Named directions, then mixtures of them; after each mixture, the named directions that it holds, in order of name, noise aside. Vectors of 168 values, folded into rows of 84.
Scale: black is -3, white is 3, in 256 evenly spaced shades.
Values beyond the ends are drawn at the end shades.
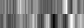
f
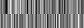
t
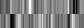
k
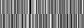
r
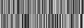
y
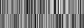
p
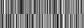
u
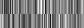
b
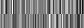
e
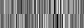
p, u, y.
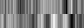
f.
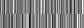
b, e, r.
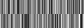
y.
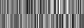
p.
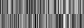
p.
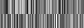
t.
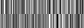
e, u.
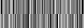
e, r, y.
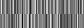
r.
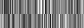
b.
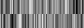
e, k, y.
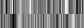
e, f, k.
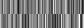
y.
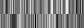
e, k, p.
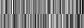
e.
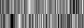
k, r.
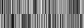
b, k, y.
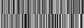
y.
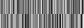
y.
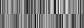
p.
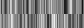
f, r, t.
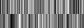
k, p, r.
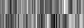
f, t.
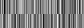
u.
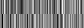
u.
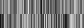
b, f, y.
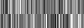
f, t.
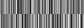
r, u, y.
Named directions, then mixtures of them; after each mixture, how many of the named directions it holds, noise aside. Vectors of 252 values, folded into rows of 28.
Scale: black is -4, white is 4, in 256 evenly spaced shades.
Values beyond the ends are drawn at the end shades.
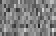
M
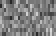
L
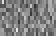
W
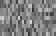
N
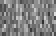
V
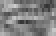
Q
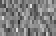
two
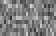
four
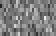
two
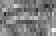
two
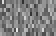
one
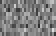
one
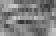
one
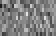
four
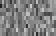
four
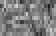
three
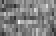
three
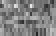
three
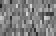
three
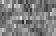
four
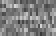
four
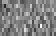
four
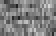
three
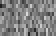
four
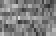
two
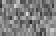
three
